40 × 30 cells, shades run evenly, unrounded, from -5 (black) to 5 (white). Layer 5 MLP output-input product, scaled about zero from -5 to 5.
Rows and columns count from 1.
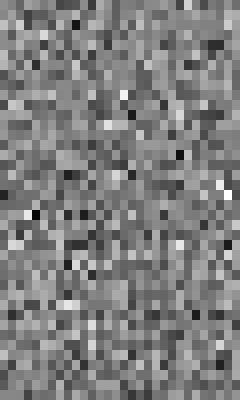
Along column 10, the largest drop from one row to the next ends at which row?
3
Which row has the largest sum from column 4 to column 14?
33
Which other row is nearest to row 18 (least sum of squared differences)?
30
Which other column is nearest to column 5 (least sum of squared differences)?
11
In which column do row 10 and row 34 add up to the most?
16
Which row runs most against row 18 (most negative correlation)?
17
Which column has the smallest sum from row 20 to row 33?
13
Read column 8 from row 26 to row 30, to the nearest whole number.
2 1 -1 -1 -1
